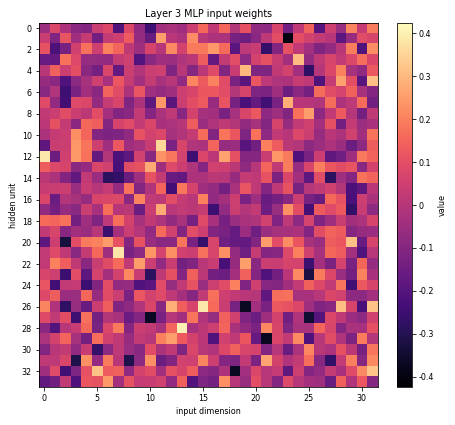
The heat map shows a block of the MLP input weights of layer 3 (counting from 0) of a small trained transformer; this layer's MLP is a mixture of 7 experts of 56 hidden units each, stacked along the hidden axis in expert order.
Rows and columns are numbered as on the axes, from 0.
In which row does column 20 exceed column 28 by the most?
10
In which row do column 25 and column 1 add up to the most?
8
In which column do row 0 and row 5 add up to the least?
26
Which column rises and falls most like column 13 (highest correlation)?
6
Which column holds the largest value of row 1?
11
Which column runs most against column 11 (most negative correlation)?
29
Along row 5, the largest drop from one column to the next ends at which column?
30
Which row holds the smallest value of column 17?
22
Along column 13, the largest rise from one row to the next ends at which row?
28
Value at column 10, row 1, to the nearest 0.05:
-0.15
